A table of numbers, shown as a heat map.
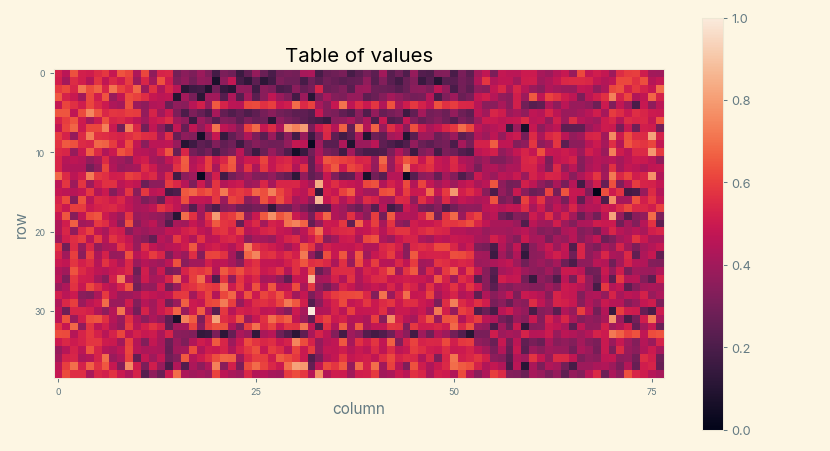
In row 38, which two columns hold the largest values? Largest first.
33, 15
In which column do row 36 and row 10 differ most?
30
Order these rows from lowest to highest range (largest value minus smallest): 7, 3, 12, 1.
12, 1, 3, 7
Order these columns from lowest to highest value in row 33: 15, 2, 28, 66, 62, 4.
28, 15, 66, 2, 62, 4
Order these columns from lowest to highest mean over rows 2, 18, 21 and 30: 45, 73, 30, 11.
11, 45, 30, 73
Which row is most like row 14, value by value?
16
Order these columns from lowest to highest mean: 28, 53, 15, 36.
15, 53, 28, 36
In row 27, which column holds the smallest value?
68
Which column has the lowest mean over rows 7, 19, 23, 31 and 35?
59
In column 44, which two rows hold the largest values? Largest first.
12, 28
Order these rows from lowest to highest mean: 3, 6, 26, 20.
6, 3, 26, 20
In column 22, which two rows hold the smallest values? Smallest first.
2, 5
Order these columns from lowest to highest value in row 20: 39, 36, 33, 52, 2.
2, 52, 39, 36, 33
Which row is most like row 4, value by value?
34
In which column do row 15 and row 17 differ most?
27
